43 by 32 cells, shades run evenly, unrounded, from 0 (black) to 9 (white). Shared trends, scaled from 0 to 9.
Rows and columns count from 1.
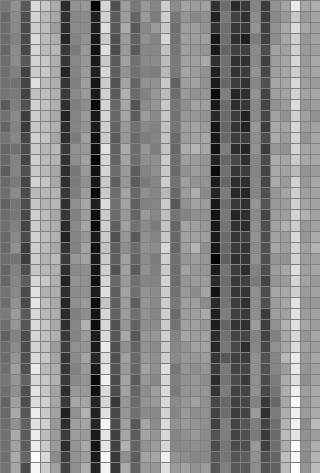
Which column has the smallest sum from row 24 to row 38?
10
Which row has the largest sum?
43
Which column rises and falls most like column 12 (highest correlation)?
28
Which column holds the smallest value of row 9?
22
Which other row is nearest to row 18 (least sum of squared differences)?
21
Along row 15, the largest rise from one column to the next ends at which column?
11
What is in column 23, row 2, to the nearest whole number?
4
